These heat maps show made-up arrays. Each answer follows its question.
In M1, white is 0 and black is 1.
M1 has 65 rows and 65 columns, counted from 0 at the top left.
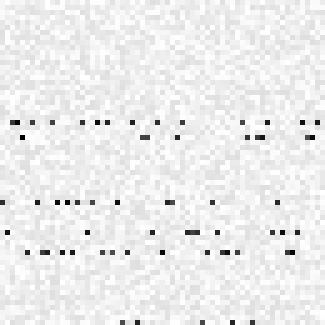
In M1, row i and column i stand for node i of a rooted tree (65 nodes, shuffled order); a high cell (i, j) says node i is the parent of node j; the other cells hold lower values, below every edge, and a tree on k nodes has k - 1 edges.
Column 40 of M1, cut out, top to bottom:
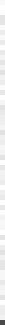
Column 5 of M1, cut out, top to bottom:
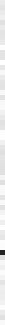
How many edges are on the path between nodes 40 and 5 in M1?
3
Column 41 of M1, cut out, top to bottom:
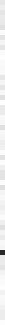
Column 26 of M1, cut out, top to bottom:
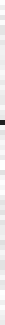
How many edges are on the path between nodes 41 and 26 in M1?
4
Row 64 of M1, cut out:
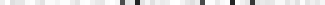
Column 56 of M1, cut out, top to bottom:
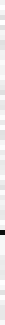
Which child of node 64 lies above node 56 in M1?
46
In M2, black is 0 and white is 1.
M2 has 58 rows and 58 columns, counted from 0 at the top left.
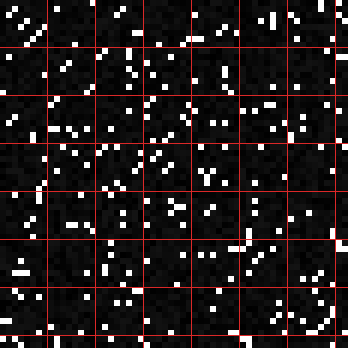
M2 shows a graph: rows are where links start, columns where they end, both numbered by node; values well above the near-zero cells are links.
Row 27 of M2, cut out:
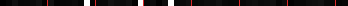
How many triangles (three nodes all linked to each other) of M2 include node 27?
0
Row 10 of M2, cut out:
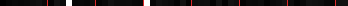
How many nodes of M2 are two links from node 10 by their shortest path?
8
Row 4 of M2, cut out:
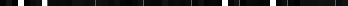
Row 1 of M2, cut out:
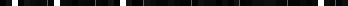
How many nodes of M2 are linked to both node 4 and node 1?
0
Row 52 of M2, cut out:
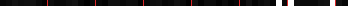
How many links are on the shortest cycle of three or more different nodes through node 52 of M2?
4
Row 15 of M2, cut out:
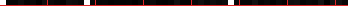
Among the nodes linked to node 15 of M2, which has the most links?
node 14
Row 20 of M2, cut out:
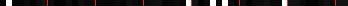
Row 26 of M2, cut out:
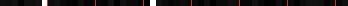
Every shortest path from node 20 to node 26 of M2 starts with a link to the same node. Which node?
node 37
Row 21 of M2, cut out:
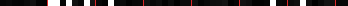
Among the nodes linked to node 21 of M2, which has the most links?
node 45
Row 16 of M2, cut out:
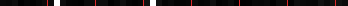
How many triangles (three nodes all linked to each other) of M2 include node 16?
0
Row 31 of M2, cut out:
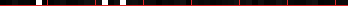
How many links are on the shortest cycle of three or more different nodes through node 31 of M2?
5
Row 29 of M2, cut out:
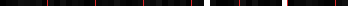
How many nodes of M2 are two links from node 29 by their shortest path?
4
